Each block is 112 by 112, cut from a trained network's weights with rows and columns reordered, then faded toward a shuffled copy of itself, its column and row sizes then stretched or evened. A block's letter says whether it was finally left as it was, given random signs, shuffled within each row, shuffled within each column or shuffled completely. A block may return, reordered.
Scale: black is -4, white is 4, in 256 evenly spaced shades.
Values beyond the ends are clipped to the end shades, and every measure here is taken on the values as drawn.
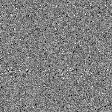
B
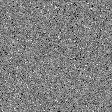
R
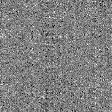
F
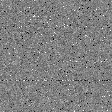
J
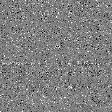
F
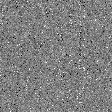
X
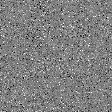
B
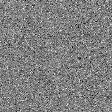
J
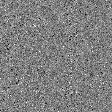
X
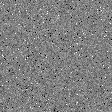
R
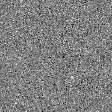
X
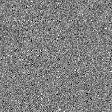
F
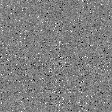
B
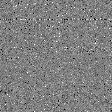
F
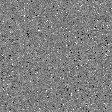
X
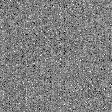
X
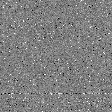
J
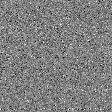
J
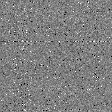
B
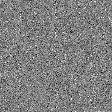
X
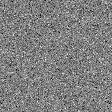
R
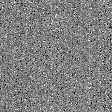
X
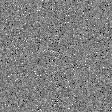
X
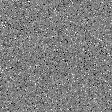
R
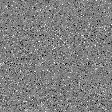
J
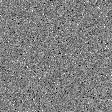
R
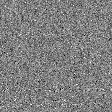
J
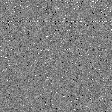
F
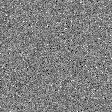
R
